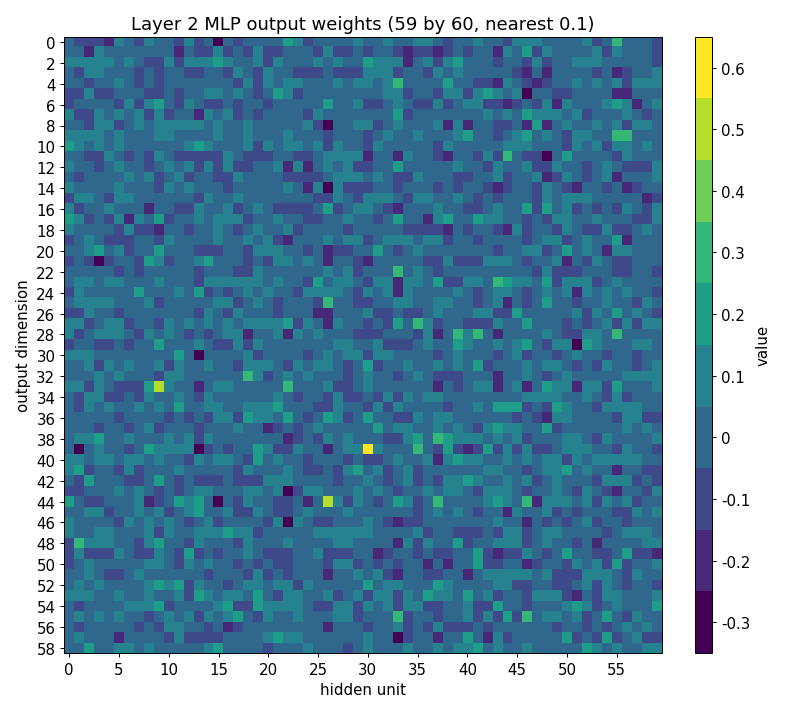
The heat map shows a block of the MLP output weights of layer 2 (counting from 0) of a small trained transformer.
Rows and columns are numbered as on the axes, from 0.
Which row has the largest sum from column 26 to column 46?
44
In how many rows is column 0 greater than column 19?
18
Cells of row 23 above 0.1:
5
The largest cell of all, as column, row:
30, 39
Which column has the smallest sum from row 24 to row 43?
13
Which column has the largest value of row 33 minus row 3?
9
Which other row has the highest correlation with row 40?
28
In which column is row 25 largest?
26
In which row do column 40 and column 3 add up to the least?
21
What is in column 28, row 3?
-0.1
